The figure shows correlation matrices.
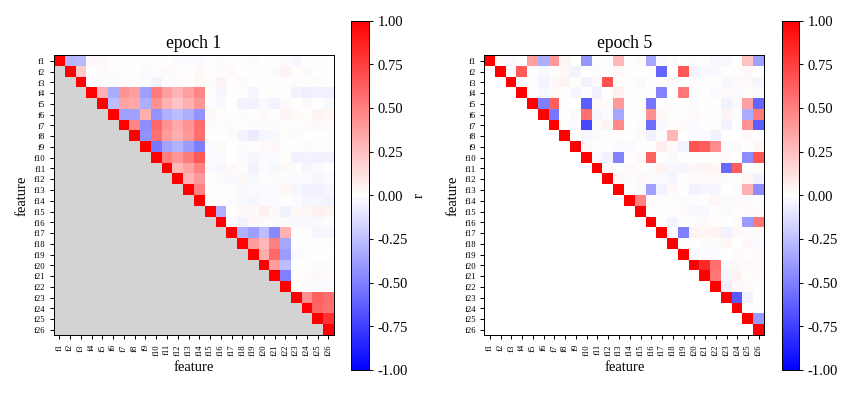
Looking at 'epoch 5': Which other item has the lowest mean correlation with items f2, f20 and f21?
f17
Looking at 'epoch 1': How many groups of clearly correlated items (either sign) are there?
5
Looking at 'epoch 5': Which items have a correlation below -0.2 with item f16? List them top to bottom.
f1, f5, f7, f13, f25
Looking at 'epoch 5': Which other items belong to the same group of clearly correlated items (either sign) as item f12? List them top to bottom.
f3
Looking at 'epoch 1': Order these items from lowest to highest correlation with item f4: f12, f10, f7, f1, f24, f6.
f6, f24, f1, f12, f7, f10
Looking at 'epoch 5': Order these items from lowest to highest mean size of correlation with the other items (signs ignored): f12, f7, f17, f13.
f12, f17, f13, f7
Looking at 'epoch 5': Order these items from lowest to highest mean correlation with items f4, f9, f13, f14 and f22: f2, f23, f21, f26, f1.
f26, f23, f1, f2, f21
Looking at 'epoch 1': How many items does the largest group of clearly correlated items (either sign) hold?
11
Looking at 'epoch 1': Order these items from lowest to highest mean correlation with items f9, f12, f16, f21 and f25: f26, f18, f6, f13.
f13, f6, f18, f26
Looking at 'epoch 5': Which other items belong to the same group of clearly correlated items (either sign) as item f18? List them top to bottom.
f8
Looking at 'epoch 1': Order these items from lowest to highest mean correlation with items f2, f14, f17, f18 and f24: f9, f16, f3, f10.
f9, f16, f3, f10
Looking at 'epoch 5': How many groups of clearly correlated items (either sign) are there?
7
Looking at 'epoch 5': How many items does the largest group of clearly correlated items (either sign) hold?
9
